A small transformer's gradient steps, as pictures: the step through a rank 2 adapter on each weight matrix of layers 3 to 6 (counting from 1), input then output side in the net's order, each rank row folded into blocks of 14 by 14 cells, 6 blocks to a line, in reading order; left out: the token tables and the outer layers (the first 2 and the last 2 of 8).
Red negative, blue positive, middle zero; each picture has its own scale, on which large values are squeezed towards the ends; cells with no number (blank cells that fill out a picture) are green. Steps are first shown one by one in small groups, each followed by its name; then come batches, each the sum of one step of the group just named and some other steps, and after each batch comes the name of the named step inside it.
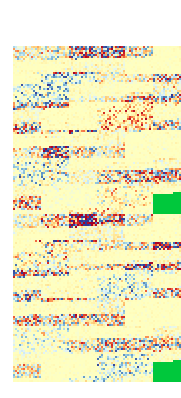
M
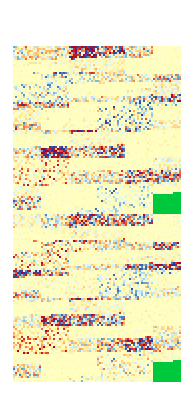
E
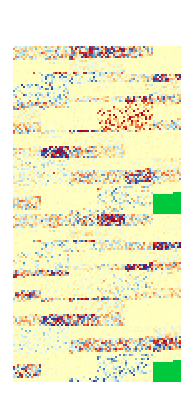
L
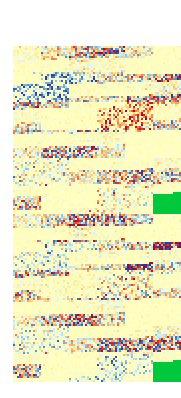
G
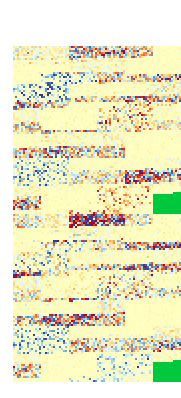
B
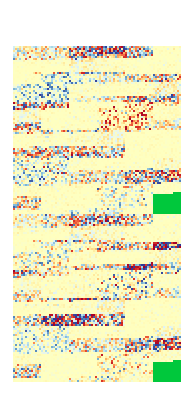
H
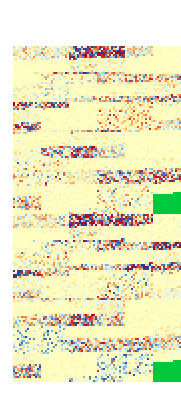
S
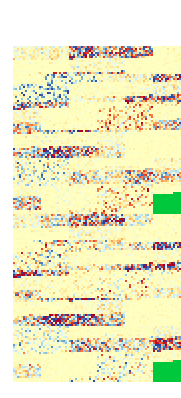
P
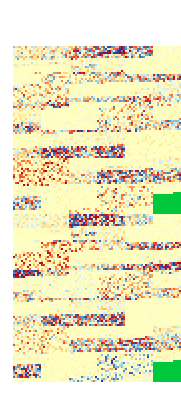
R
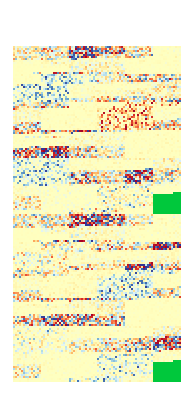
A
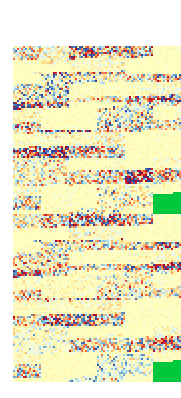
P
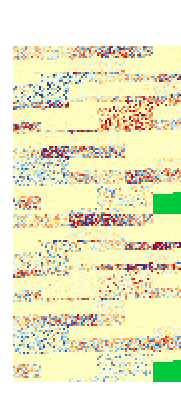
M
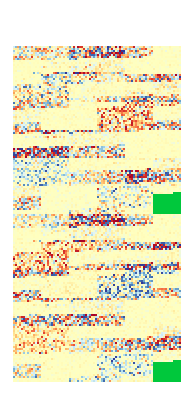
A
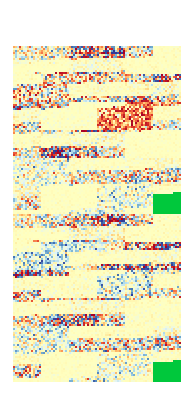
L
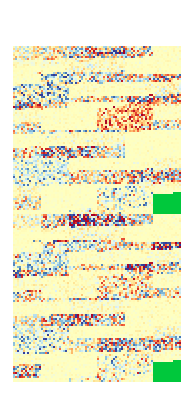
G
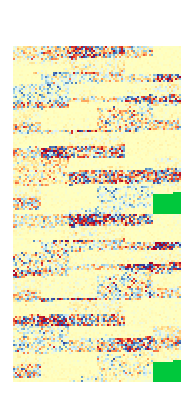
E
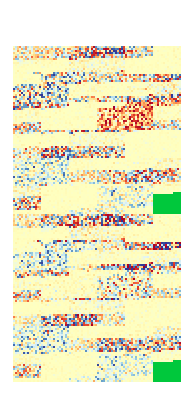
G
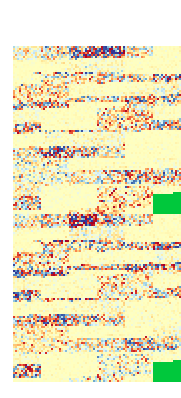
M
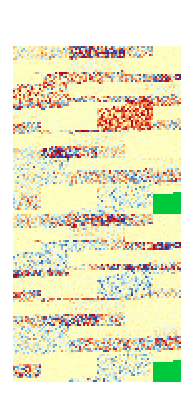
L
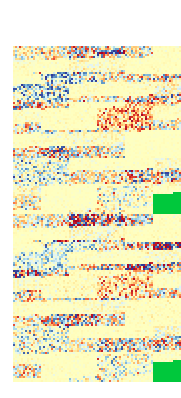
G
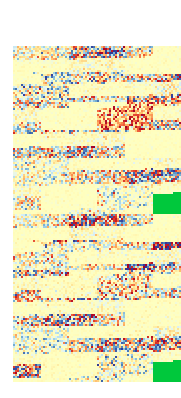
G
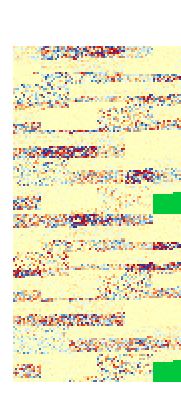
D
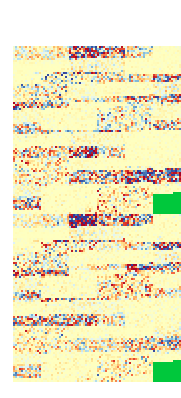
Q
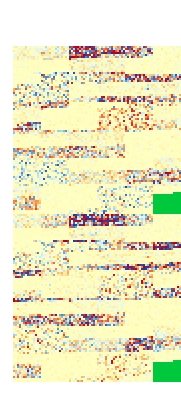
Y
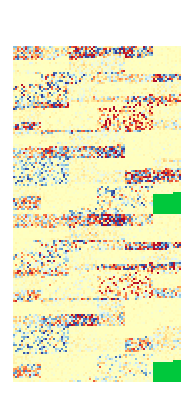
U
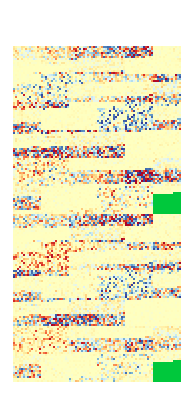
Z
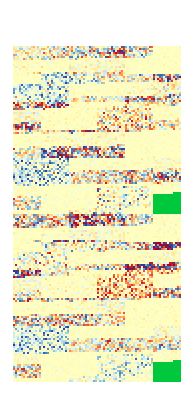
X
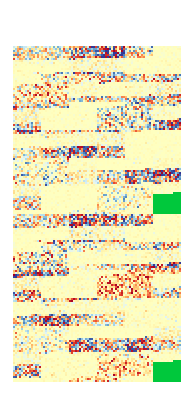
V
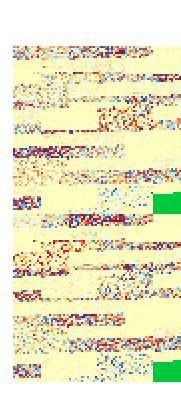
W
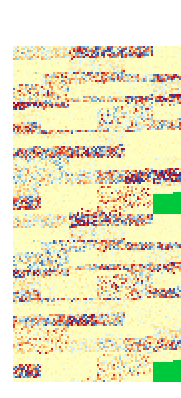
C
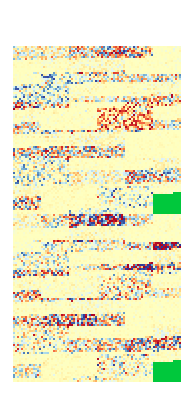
W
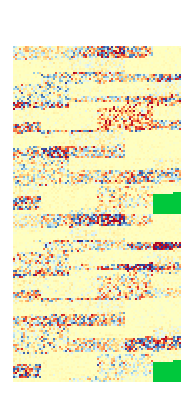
W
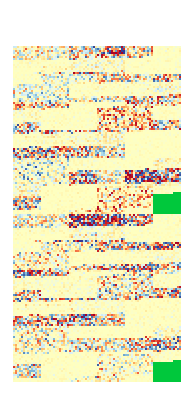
W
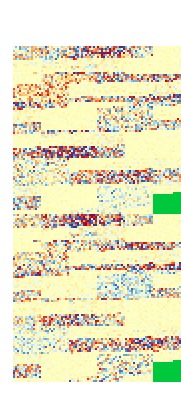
D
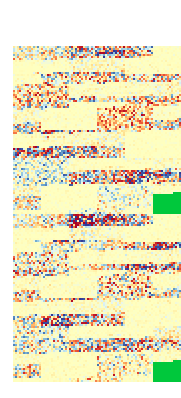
V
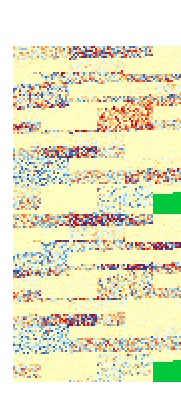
X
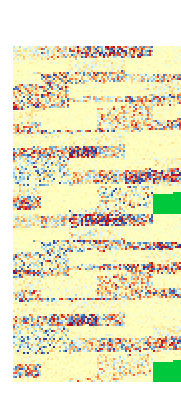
C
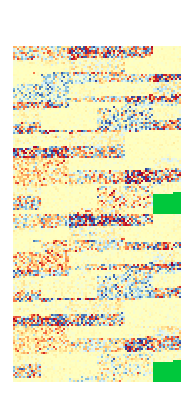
Z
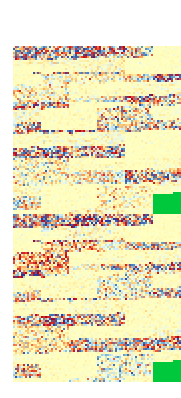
D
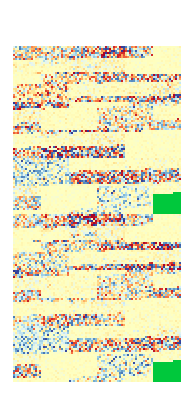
X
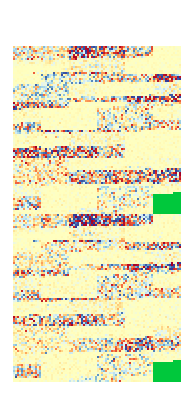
Q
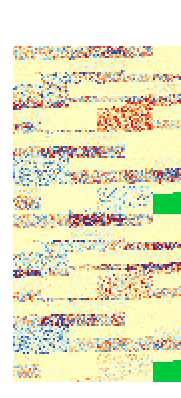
X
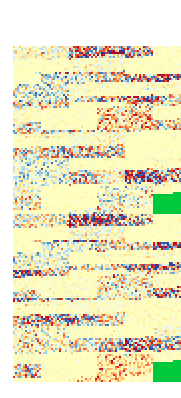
Y
